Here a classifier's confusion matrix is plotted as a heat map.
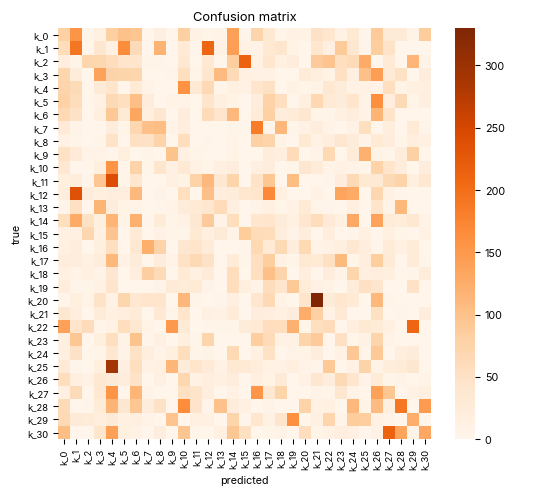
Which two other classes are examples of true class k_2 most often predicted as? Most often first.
k_15, k_25
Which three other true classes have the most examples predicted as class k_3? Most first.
k_13, k_11, k_2
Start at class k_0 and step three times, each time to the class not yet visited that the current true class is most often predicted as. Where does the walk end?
k_17
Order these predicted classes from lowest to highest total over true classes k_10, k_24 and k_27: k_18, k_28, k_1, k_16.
k_28, k_18, k_1, k_16
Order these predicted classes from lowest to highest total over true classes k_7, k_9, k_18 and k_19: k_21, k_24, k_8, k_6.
k_21, k_6, k_24, k_8
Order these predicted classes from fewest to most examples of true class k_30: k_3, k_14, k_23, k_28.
k_23, k_3, k_14, k_28
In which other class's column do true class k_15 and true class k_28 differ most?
k_10
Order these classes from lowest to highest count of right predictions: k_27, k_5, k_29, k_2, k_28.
k_5, k_2, k_27, k_29, k_28
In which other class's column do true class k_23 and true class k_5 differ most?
k_26
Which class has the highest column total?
k_4
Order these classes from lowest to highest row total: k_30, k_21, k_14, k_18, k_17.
k_21, k_18, k_17, k_30, k_14
